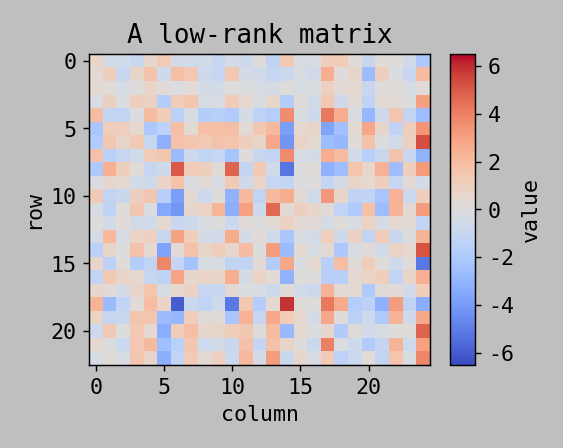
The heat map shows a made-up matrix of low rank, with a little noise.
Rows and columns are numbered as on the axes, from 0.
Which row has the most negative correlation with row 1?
12
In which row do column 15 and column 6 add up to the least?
18
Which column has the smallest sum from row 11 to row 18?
6
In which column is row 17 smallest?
20
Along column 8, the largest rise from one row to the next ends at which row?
5
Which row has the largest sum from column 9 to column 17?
11
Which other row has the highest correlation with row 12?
15
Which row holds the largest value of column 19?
8
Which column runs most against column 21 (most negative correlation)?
22
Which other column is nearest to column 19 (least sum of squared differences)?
21
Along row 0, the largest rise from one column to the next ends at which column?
14
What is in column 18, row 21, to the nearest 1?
0
